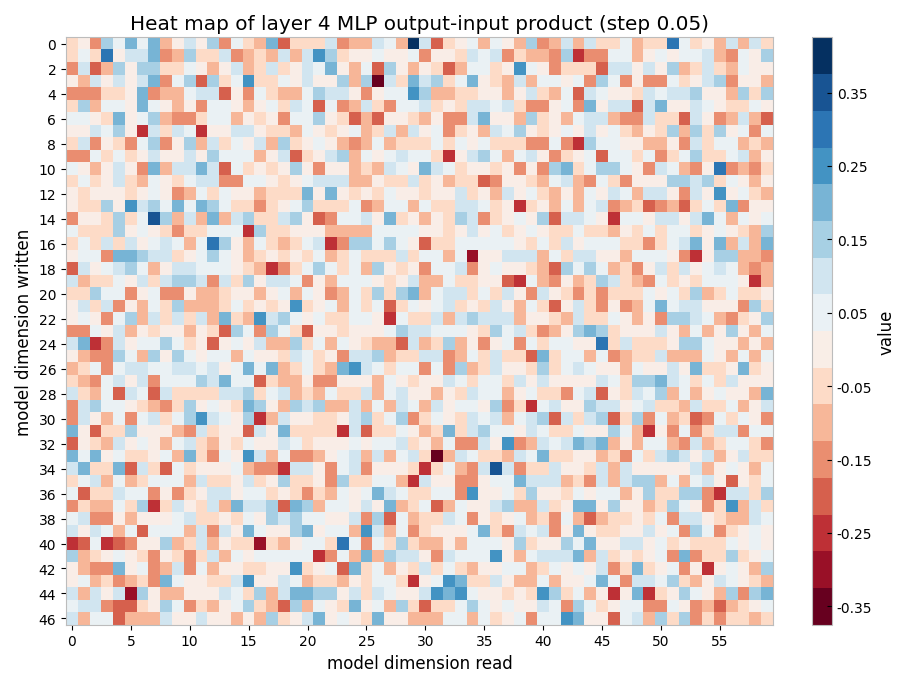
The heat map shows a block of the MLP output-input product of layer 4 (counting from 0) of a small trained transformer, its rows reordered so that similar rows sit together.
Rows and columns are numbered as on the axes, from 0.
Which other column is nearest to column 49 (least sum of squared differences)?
57
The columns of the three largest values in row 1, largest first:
3, 21, 7
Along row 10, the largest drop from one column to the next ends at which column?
56
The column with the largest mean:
4
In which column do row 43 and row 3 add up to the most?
15
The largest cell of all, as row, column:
0, 29
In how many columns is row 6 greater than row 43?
22
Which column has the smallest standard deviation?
14
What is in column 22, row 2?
0.2
